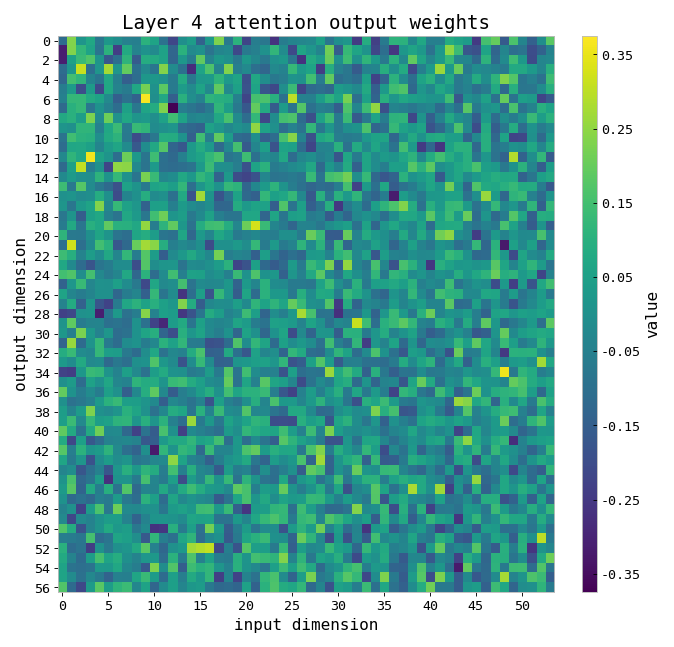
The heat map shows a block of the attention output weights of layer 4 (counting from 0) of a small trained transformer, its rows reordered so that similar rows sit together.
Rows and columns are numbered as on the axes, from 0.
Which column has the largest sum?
9
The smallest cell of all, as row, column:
7, 12
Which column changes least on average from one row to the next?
46
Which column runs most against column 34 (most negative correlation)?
42
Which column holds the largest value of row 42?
28
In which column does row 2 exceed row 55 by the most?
33
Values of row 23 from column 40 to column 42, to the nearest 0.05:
-0.25 0.1 0.05
